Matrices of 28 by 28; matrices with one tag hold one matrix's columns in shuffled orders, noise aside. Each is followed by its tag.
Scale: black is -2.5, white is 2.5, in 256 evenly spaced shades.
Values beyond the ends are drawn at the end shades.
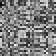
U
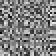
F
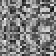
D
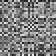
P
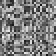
D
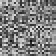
U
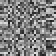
F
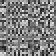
F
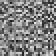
F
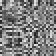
U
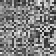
U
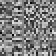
F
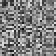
U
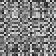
P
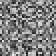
F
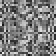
D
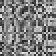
D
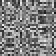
U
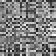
P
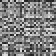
P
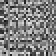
F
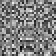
F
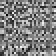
F
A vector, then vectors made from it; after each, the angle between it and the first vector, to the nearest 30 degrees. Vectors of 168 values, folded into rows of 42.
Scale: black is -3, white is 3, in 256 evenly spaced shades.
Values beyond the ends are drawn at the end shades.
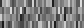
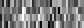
120 degrees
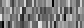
30 degrees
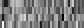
120 degrees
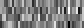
90 degrees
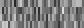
90 degrees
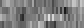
60 degrees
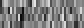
60 degrees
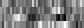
60 degrees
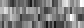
60 degrees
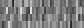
90 degrees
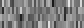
30 degrees
